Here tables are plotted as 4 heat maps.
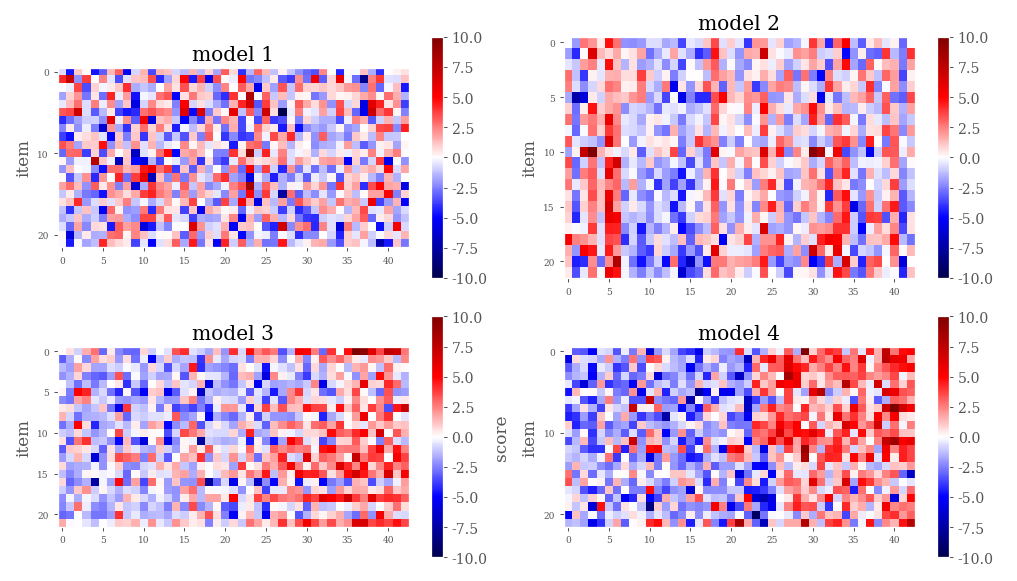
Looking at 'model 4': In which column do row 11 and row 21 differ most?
24
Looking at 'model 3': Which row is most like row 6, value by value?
17
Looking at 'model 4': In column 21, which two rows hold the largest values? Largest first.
21, 12
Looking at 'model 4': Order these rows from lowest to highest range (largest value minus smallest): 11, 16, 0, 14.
14, 16, 11, 0
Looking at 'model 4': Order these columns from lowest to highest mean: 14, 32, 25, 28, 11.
14, 11, 25, 32, 28
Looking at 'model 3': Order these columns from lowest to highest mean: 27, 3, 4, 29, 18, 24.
4, 18, 24, 3, 27, 29
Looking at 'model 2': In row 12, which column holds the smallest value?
14
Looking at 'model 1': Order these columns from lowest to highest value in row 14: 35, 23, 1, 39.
35, 1, 39, 23
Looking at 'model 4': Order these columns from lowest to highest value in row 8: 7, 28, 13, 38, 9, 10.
9, 10, 13, 7, 28, 38
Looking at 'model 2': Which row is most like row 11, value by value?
8
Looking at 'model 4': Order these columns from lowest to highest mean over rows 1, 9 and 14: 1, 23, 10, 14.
14, 1, 23, 10
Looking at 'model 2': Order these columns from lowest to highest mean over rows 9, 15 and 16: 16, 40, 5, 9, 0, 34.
9, 16, 0, 40, 34, 5
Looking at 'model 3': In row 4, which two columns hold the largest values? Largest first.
37, 40
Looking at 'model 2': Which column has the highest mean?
5
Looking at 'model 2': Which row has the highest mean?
10
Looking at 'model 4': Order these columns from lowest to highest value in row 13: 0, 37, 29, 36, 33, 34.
0, 34, 36, 33, 37, 29
